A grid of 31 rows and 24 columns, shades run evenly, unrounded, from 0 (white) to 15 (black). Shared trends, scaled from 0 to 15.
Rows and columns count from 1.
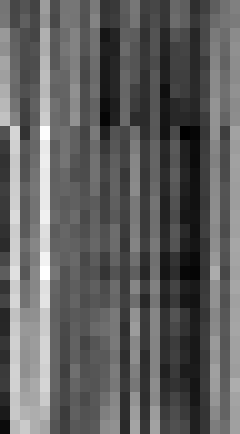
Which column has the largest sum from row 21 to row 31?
20
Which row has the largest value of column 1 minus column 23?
31
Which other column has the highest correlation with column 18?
15
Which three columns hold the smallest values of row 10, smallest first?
5, 2, 24
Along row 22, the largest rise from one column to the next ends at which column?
6
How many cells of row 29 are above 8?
15
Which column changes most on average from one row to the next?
1
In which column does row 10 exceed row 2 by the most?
19
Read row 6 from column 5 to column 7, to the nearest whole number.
4 9 9
